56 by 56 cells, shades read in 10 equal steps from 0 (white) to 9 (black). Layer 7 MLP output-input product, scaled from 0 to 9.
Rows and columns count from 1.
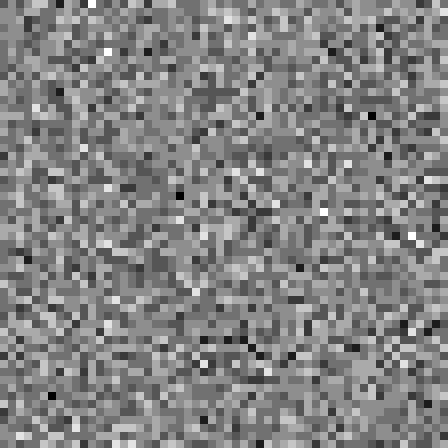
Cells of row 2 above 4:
16
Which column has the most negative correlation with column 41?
51
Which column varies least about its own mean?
24
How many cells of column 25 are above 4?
27
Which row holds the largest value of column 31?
43
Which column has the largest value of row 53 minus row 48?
26
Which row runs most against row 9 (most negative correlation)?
56
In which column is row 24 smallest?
14
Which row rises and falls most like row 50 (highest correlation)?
39
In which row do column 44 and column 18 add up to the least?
10
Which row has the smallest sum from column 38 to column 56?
2
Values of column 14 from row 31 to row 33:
1 6 6
